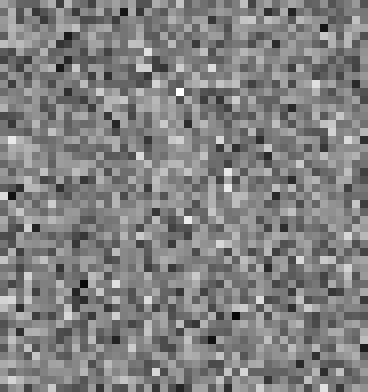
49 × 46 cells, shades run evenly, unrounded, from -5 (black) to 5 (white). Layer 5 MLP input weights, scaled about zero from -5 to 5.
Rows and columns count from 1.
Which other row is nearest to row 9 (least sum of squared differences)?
35
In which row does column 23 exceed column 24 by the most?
12
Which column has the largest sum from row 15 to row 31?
4
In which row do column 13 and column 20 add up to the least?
49
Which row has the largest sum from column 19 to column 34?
22
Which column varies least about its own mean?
6
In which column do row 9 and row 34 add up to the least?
8
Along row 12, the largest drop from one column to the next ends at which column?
24
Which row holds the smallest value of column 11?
36
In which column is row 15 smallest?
14
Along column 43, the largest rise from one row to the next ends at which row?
47
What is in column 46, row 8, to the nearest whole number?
1
